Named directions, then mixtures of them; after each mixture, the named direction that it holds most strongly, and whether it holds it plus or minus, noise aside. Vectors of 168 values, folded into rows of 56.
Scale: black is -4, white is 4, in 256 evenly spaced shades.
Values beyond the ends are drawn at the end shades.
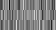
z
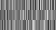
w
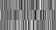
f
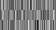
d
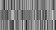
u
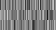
w, minus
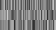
u, minus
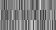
f, plus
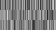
w, minus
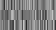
u, plus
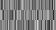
d, minus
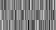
d, minus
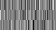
w, minus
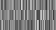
d, minus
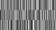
f, minus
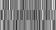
z, minus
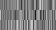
f, plus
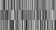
u, plus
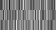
z, plus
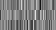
f, minus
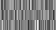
d, minus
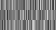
w, plus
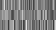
u, minus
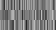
u, plus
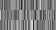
f, plus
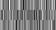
z, minus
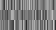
u, plus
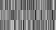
u, minus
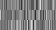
f, plus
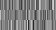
f, plus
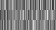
w, plus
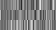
f, plus
